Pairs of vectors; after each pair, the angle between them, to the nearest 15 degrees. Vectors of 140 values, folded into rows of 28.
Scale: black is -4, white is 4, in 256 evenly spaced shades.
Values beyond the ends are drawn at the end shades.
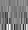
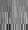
150 degrees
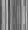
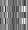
60 degrees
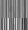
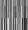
30 degrees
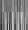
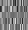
105 degrees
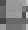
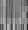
120 degrees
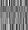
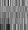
150 degrees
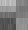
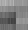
30 degrees
